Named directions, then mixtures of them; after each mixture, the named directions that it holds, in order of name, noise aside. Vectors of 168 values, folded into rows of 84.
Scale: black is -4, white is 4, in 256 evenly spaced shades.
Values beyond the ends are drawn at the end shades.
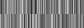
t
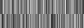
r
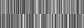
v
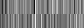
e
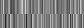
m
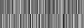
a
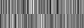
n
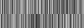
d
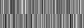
m.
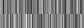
m, n, r.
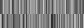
r.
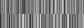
a, v.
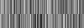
a, e, n.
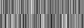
n, t, v.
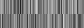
a, t, v.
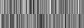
a, n.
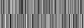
m.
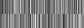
a, e.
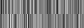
a, n, t.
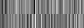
e.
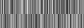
d, m.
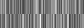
v.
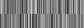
t.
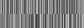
d, v.
